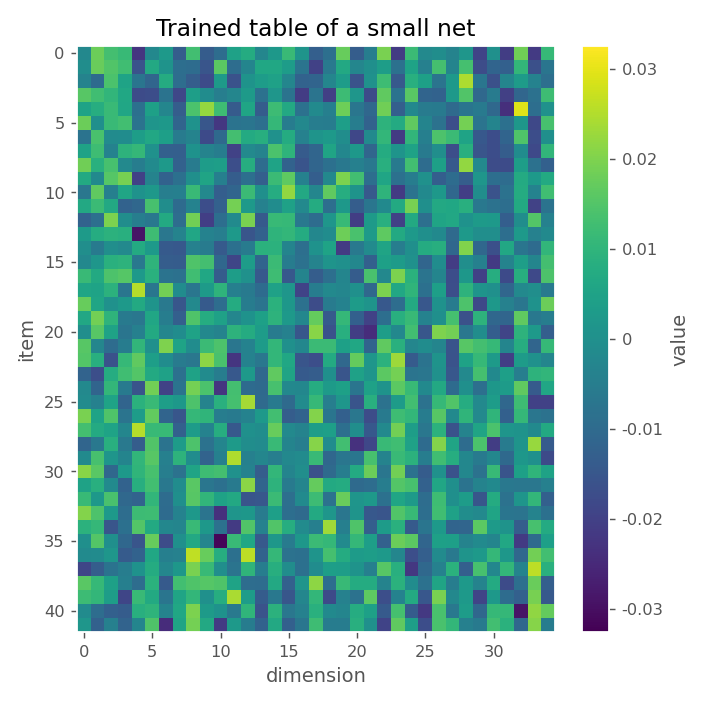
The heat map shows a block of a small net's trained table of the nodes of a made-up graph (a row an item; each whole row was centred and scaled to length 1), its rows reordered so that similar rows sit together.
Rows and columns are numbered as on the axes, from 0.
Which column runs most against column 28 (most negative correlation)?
8
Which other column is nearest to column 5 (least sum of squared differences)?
26
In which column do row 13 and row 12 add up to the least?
4
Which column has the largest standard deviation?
33
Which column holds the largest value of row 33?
0
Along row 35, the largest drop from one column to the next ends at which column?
6
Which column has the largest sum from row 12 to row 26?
14
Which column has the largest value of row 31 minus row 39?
18
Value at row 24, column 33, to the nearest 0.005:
-0.015
